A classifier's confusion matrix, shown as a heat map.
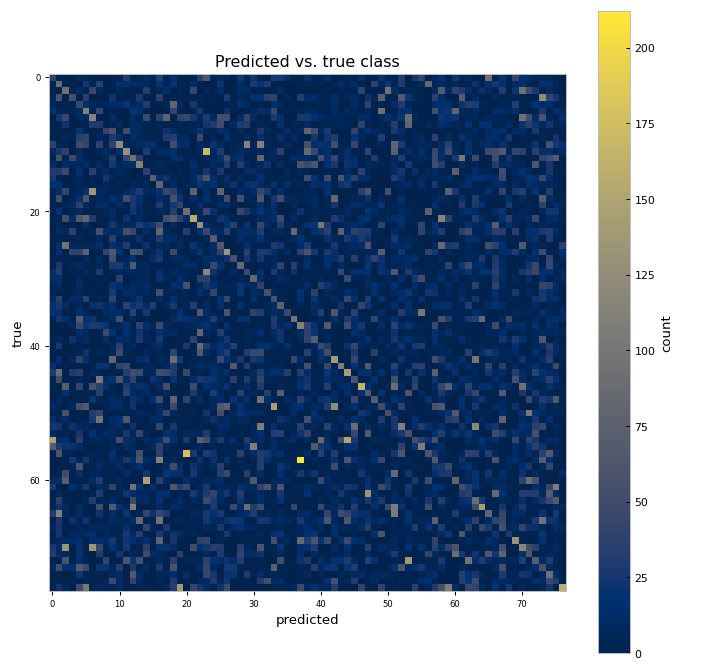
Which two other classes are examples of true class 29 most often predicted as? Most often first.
23, 51
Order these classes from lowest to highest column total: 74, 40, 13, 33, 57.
40, 33, 13, 57, 74
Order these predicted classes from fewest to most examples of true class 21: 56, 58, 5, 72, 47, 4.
56, 47, 72, 4, 5, 58
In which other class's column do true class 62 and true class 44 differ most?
47
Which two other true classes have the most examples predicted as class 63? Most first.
52, 42
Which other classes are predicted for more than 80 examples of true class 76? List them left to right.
5, 19, 59
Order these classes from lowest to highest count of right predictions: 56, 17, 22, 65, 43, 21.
17, 56, 65, 43, 22, 21
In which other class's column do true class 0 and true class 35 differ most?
65
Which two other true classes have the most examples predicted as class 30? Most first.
55, 60
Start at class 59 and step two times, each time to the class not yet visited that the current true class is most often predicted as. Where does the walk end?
7
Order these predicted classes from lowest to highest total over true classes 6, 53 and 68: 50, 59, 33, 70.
50, 59, 33, 70
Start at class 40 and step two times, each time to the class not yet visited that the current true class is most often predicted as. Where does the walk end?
66
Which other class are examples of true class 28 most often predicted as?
12
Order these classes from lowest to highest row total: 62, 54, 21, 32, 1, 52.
32, 1, 62, 52, 21, 54
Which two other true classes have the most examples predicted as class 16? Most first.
57, 66
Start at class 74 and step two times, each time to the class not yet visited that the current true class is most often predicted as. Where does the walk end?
61
